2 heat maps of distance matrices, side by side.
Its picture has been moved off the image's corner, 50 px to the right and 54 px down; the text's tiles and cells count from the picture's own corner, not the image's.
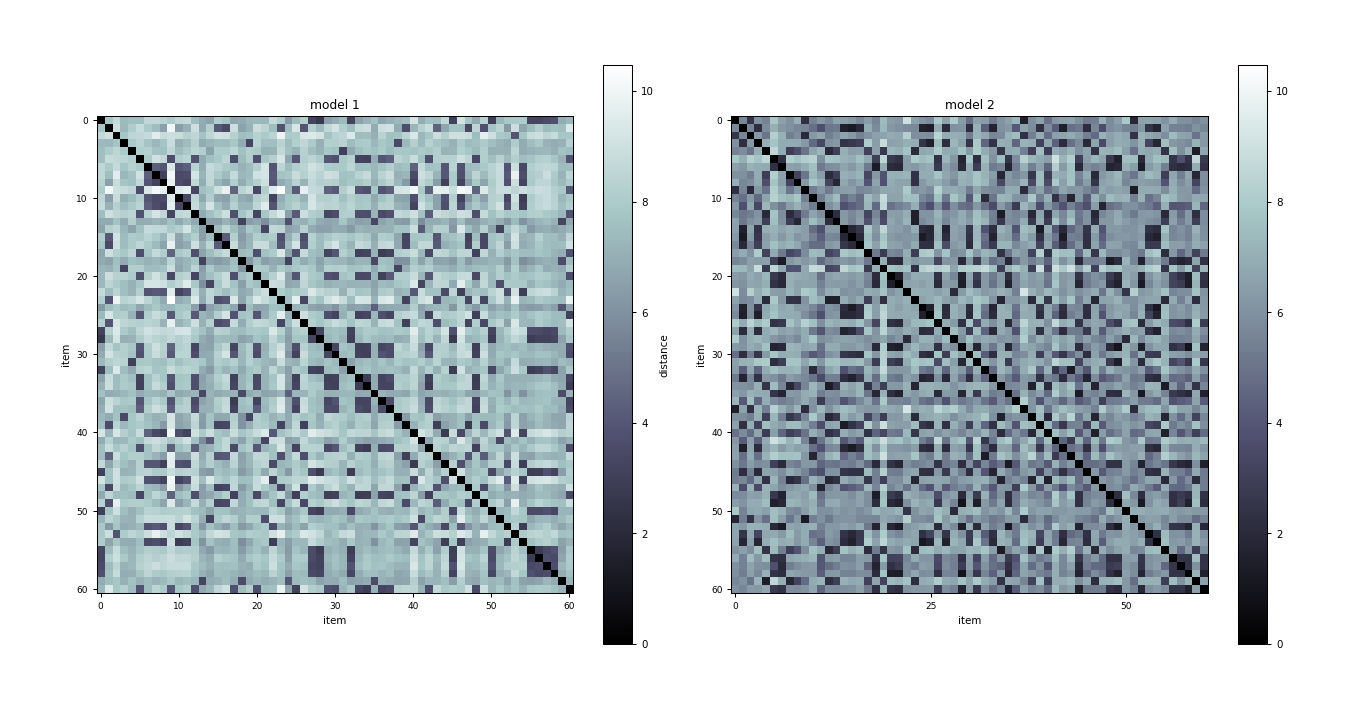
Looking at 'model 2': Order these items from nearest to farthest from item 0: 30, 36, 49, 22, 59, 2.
2, 30, 59, 49, 36, 22
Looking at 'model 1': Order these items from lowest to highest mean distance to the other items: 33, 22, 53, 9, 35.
33, 35, 22, 9, 53
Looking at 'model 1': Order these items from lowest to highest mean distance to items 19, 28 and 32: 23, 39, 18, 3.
3, 18, 39, 23
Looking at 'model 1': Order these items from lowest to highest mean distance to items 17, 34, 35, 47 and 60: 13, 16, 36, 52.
36, 13, 52, 16
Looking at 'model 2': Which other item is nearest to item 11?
47
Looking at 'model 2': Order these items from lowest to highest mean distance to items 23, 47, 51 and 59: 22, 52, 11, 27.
11, 27, 52, 22
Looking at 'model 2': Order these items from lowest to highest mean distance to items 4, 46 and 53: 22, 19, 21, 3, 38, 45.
38, 19, 45, 3, 21, 22
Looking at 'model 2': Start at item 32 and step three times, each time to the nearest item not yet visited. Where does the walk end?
41
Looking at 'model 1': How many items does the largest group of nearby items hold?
15
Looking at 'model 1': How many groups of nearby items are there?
9
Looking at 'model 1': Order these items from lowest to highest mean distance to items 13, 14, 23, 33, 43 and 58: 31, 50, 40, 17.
50, 17, 31, 40
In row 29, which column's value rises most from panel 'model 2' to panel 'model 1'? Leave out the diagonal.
49
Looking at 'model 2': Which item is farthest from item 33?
19
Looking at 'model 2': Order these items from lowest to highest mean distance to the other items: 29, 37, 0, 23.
29, 23, 0, 37
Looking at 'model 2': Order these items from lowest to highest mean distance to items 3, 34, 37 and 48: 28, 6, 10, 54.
6, 54, 10, 28
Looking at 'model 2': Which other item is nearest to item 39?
14
